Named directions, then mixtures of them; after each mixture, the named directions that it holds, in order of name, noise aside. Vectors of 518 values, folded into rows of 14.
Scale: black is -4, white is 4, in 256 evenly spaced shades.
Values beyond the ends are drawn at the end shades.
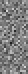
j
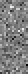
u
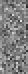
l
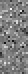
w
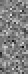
l, w.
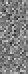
j.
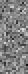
u, w.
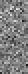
j, u, w.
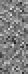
l, u, w.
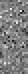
w.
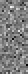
u.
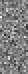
j, l, w.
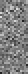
j, u, w.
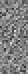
j.
